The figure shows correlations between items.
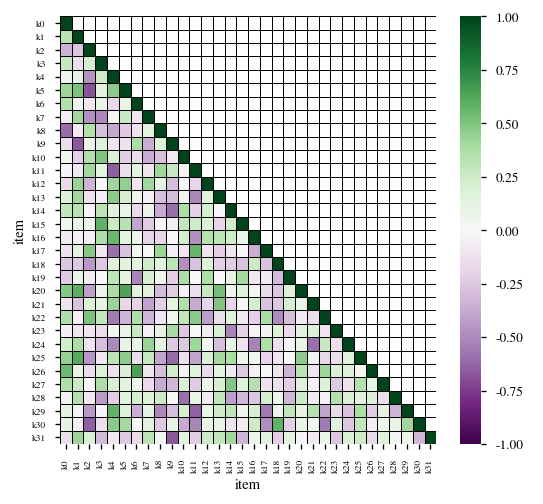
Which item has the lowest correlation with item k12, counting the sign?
k22
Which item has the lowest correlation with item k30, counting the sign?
k2
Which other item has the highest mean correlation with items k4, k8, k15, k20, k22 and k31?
k1
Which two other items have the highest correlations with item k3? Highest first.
k15, k10
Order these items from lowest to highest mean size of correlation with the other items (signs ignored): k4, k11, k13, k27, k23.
k23, k27, k13, k11, k4
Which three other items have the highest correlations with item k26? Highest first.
k6, k0, k22
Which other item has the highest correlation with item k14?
k27
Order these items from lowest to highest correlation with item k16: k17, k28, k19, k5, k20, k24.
k24, k17, k28, k19, k20, k5
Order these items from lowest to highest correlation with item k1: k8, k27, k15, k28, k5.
k8, k15, k27, k28, k5
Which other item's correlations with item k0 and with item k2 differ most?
k5
